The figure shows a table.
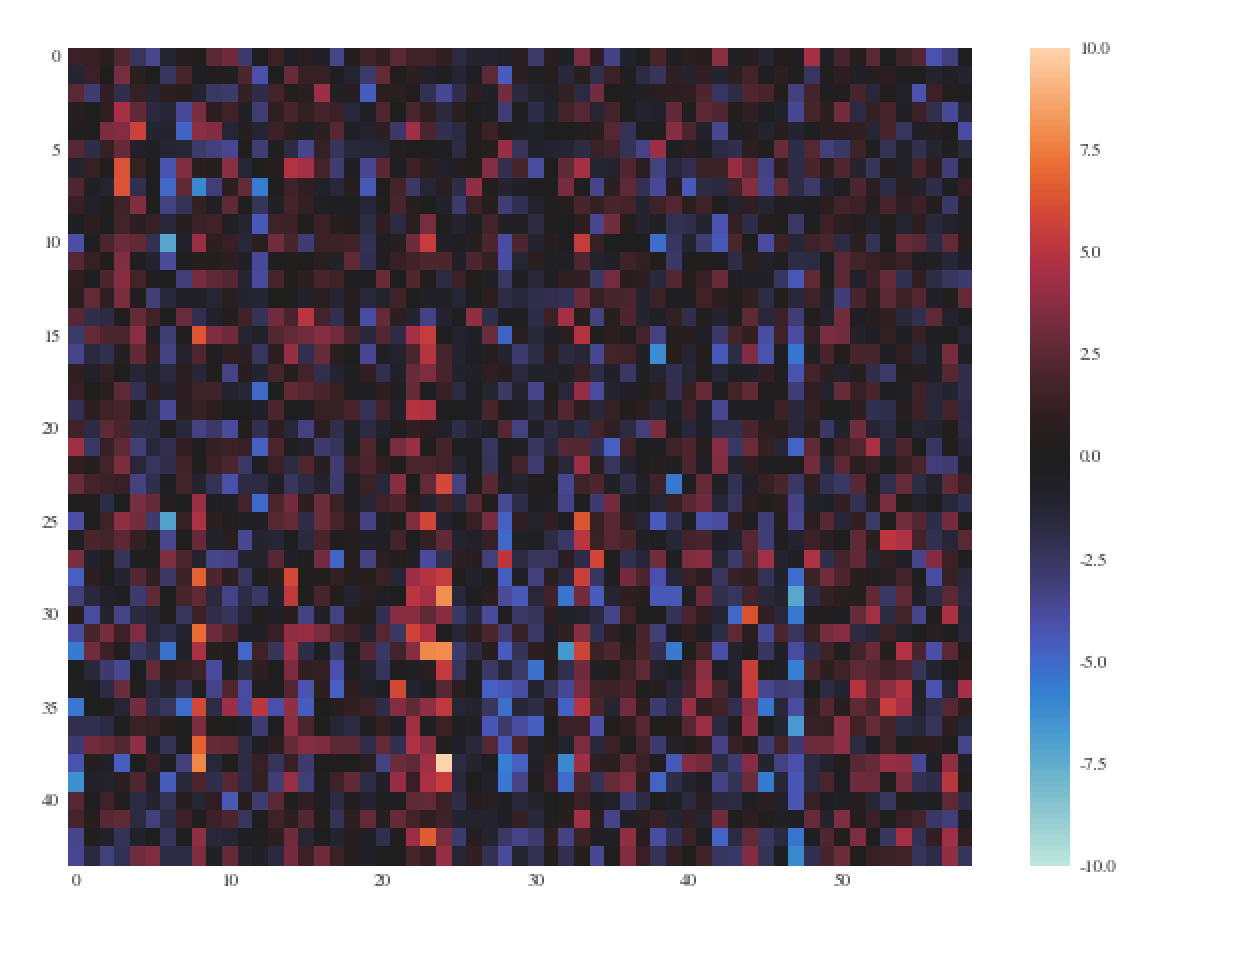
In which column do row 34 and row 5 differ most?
28
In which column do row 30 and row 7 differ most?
3
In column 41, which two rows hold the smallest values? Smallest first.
25, 10
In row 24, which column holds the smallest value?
12
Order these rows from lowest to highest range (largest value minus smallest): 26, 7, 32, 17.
17, 26, 7, 32
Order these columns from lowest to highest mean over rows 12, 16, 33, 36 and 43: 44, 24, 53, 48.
48, 53, 24, 44
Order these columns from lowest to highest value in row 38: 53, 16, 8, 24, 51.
16, 51, 53, 8, 24
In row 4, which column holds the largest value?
4
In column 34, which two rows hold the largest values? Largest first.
27, 2
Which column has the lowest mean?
47
